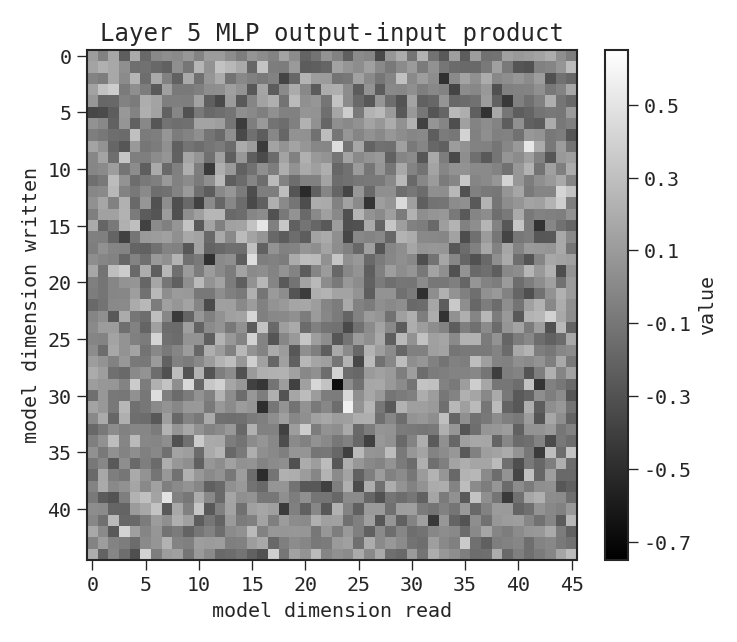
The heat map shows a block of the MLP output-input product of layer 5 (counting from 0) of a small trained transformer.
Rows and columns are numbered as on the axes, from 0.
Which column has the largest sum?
12
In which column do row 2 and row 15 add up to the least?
5
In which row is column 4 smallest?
44
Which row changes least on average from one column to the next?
43
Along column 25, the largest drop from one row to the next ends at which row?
15
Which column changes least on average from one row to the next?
30
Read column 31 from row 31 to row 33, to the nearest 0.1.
0.1 0.1 -0.1
